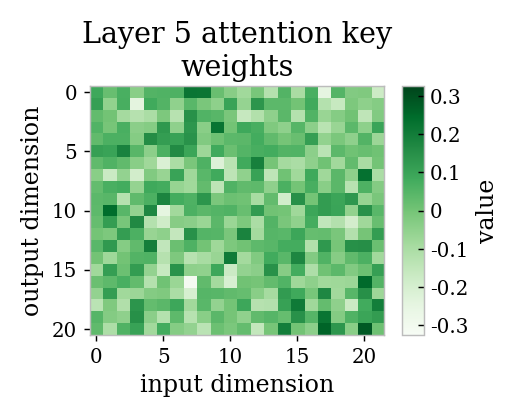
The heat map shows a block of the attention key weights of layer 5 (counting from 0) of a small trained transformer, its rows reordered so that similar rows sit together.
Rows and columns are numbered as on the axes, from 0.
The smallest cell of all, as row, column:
16, 7
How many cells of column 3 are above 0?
11
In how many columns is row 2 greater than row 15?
8
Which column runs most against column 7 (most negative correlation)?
20
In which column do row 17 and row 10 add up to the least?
5
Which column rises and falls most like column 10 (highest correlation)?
4
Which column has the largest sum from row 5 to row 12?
1
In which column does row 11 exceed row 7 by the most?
3
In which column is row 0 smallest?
17
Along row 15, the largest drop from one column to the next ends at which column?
10
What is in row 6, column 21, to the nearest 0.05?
0
